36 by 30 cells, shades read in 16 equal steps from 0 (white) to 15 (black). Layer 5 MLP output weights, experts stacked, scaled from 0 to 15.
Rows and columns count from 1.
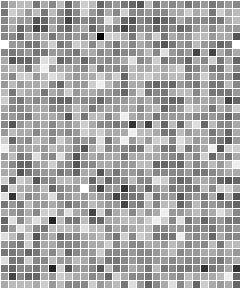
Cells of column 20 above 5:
21
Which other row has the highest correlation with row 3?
4
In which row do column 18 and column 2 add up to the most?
25
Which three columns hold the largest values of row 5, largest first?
13, 30, 3
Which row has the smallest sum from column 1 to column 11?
10
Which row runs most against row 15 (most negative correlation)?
24
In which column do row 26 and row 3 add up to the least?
14
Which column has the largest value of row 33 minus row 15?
16
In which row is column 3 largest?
22
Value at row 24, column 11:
0
